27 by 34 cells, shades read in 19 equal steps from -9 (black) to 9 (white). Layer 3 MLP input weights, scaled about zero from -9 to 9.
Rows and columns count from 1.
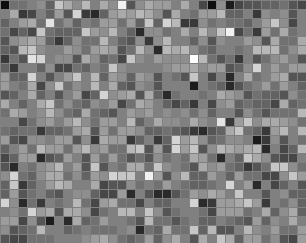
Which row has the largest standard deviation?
1
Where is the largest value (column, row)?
22, 7
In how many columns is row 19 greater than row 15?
22
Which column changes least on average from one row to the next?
33
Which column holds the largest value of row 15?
27
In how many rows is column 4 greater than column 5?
13
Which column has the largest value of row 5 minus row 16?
29
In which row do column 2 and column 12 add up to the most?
20
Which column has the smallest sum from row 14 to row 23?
30
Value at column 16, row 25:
-3
